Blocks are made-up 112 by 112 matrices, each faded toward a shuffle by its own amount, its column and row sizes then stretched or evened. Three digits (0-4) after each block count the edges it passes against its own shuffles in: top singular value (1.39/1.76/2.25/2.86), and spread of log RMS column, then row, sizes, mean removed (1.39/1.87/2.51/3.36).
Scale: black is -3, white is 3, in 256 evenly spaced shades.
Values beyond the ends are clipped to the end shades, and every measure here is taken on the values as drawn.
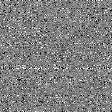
0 1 4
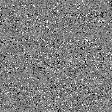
0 1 2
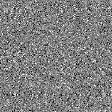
2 1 2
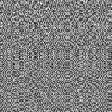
4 0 1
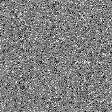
1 1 0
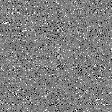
2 1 2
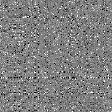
3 2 2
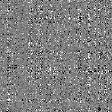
2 4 3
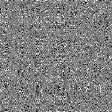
2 2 1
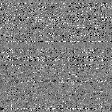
2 1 4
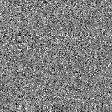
2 0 1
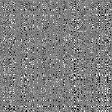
3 4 3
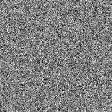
2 0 0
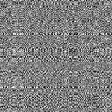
4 0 4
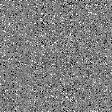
0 3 2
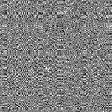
4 1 3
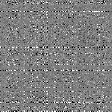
3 3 4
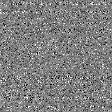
0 1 3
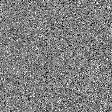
0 1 1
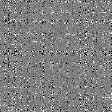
1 4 4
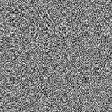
3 1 0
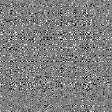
3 3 4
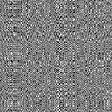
4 4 0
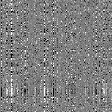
4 4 1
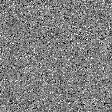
0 0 2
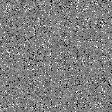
1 2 2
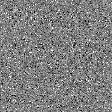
1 1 1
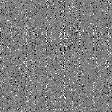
3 3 2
